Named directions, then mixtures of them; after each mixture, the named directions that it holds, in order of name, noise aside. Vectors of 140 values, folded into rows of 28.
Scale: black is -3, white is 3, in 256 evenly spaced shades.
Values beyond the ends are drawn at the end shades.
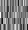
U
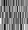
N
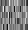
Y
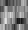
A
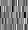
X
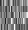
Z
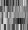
A, N, U.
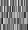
U, X, Y.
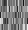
N, U.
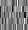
X.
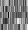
A, U, Y.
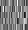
X, Y.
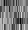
A, N.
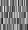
U, X, Y.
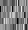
A, X.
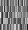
U, Y.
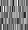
U, X, Y.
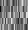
A, X, Z.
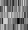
A, U, X.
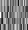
U.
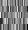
N, U.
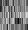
A, Y, Z.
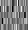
U, X.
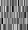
U, X.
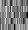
Z.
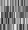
A, U.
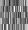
N, Y.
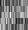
A, U, Z.
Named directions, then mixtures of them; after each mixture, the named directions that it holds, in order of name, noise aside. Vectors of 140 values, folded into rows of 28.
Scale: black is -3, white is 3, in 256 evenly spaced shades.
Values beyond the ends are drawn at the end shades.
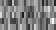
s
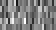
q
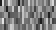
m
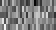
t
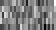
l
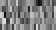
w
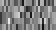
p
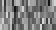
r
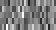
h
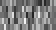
q, r, t.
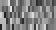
w.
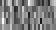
m, r, w.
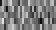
m.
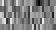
r, w.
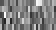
w.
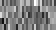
s, t.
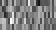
q, r, w.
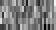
l.
